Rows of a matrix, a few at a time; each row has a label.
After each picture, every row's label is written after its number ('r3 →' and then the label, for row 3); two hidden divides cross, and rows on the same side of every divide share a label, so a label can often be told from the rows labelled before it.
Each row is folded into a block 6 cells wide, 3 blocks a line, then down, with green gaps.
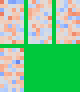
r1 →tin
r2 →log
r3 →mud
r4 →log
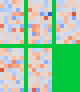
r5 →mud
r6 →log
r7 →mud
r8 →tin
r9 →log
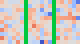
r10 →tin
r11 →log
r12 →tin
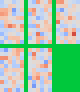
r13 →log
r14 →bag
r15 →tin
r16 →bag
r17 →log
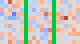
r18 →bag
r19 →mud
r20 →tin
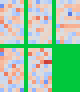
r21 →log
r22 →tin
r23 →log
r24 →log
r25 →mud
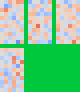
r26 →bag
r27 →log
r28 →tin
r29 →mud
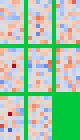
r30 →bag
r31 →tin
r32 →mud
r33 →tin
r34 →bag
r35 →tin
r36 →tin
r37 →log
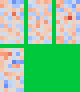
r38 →tin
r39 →bag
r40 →tin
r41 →log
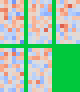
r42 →log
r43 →log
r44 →log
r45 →log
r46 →bag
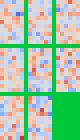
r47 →log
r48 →tin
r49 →mud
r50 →tin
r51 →log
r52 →bag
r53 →mud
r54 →tin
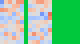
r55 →bag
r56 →bag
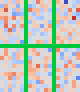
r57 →log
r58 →bag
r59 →tin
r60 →log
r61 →tin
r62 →tin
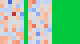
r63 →tin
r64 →tin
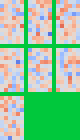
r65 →log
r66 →bag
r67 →log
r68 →log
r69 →mud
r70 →mud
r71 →log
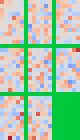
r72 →log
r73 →log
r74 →log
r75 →bag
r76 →tin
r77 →bag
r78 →bag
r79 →tin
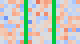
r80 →mud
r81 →bag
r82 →log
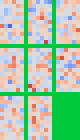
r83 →mud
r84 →tin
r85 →bag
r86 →tin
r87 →tin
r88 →bag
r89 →tin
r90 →log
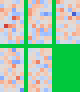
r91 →log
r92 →log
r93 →log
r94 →log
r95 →bag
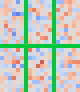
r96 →log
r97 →bag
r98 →bag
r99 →mud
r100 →tin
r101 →mud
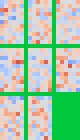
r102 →bag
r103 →bag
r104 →log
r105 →mud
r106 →mud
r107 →log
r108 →tin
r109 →tin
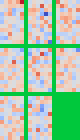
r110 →bag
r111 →log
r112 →tin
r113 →tin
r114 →log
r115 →tin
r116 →mud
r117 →bag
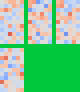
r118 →bag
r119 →tin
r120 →tin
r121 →bag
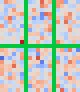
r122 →mud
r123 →bag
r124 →tin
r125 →tin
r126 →bag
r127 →tin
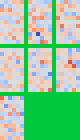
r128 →bag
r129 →tin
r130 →log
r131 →log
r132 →mud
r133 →tin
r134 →tin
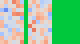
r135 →mud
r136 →tin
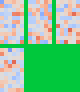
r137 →mud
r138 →bag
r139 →mud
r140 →tin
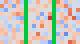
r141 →mud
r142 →bag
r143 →tin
